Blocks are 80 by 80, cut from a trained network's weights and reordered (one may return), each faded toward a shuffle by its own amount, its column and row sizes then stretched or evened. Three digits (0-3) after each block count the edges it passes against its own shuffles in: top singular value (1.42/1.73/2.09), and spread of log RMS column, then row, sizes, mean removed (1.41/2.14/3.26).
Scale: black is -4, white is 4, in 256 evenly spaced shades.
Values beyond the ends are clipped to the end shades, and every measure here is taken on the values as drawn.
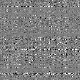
1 1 3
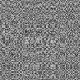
3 1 1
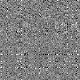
2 2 2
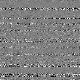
2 1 3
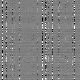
3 3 0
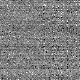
2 2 0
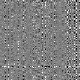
3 3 1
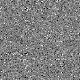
0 1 1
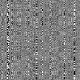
3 3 0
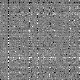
2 2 1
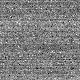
2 0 0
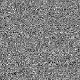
2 0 2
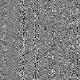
2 3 0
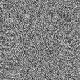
2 0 0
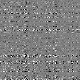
0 2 3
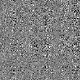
1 2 2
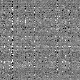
2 2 1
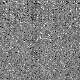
0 0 1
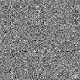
2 1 1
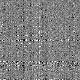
2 1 2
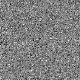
0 1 1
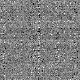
1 2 0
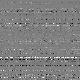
3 0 3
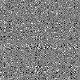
1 2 2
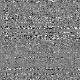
1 1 3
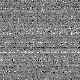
2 0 2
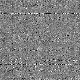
1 0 2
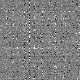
1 2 1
